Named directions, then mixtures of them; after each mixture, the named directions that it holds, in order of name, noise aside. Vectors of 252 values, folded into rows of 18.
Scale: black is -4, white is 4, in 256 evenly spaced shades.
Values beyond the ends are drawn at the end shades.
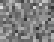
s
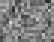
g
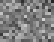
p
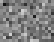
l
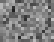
g, s.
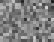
p, s.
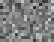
s.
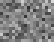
p.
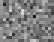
l, s.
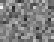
g, s.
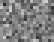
l, s.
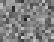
g, s.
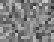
s.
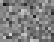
l.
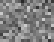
p.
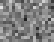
s.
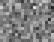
s.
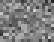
p.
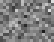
g, p.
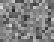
g, s.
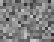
g, l.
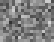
g.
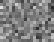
s.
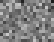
p, s.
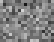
g, l.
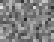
s.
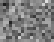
g, l.
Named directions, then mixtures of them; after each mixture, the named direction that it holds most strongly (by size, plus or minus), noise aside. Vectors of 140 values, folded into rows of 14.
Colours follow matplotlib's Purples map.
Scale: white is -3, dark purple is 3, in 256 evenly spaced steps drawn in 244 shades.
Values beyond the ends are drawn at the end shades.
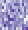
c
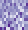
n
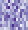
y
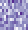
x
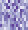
y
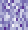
y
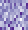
n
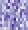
y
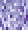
c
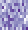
c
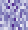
y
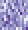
c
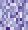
n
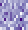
n
